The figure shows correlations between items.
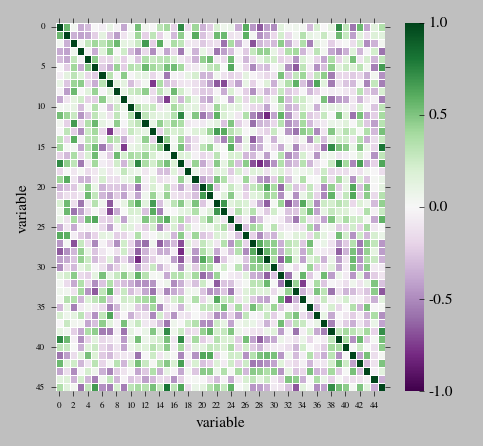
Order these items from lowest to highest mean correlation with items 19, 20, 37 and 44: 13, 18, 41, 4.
4, 41, 13, 18
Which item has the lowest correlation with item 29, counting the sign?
11
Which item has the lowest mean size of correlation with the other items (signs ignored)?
18
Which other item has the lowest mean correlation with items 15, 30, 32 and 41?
31
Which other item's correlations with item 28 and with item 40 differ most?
17
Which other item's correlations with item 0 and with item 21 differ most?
41
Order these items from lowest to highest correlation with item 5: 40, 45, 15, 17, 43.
43, 40, 17, 15, 45
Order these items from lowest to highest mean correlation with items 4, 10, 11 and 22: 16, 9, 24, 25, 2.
9, 25, 2, 24, 16
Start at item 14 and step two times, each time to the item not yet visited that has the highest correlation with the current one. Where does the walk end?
12
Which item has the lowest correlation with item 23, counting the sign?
7
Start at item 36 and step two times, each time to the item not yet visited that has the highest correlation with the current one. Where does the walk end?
33
